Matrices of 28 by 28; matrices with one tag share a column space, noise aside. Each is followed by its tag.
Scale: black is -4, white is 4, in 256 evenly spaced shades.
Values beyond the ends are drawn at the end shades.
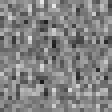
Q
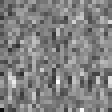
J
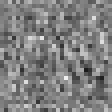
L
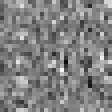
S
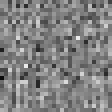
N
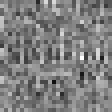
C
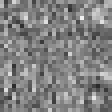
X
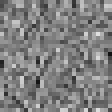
S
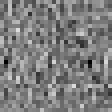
Q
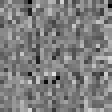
C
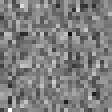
S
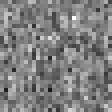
L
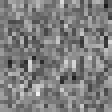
Q
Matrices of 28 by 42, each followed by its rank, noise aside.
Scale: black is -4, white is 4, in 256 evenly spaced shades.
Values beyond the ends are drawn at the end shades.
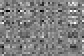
three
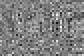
four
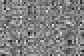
six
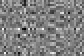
three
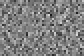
seven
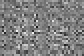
four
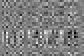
three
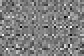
five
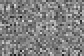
seven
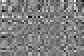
three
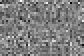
five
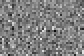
seven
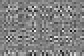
three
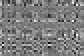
three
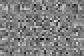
five
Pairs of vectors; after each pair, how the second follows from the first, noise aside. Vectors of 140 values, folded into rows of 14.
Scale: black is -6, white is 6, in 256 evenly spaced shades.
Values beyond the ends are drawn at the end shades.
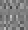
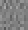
negated, shrunk.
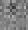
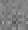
reversed, shrunk.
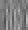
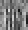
negated, scaled up.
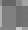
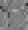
wrapped around, negated, partly zeroed.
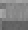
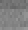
reversed, shrunk.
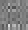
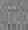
negated, shrunk.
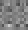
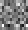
negated, scaled up.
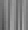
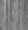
reversed, shrunk.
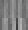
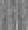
negated, shrunk.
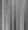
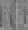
wrapped around, shrunk.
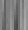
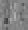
wrapped around, partly zeroed.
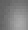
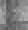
wrapped around.
